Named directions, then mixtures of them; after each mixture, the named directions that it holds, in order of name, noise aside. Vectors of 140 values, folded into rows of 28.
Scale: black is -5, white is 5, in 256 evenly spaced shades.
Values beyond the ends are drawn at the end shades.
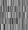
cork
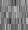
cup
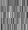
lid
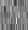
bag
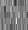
bag.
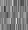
bag, cup.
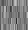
bag, lid.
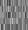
cork.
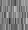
cup.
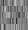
bag, cork.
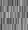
bag, cup, lid.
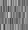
cork.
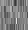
bag.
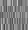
bag, cork, lid.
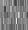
bag.
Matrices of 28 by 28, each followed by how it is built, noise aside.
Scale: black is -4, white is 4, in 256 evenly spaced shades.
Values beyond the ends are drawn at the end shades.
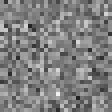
blocks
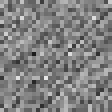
Hankel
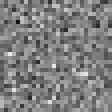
noise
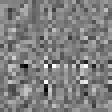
low rank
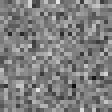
noise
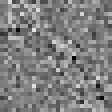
block diagonal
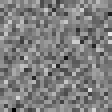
Hankel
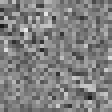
block diagonal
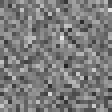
Toeplitz
